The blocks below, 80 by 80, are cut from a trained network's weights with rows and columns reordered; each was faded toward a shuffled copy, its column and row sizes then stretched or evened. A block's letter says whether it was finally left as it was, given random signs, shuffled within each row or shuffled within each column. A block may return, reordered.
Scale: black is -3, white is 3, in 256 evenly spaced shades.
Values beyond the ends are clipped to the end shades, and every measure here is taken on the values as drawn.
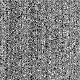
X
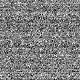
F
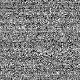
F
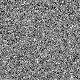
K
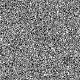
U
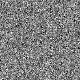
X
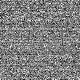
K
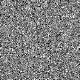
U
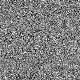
K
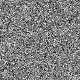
X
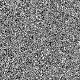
X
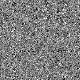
U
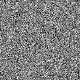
X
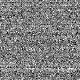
F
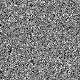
U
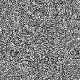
F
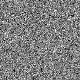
K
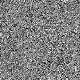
U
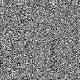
F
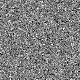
K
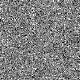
U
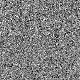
K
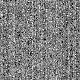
X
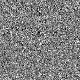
U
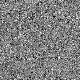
K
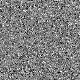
K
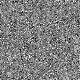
U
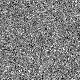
K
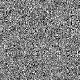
F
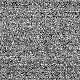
K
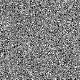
U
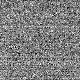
K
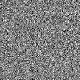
F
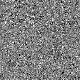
U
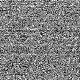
K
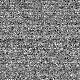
K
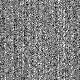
X
